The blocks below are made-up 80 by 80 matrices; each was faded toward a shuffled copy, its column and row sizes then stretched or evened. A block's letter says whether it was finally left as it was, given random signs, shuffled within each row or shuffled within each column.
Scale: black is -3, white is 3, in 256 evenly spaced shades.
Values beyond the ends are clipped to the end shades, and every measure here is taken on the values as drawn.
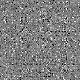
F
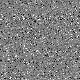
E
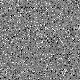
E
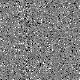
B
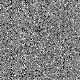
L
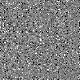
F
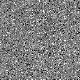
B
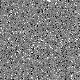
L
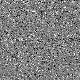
E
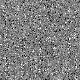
L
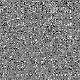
F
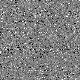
E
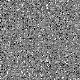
B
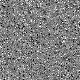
L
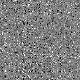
F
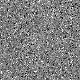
L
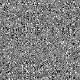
F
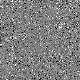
B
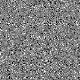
F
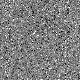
L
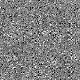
F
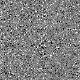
B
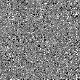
B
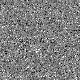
E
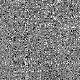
F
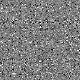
B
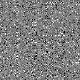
F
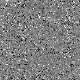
B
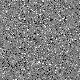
L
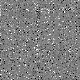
F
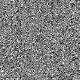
L
